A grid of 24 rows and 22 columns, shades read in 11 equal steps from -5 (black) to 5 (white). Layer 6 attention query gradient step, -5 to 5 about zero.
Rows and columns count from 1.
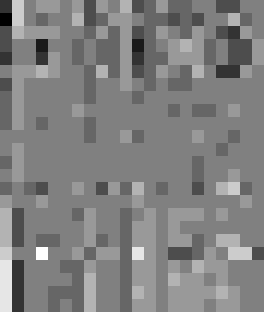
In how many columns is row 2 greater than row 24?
6
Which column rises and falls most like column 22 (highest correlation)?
16
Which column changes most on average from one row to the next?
4
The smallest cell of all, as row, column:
2, 1
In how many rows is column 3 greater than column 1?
11
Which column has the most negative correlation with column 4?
22
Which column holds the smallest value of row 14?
17
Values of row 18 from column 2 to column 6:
-2 0 0 0 0
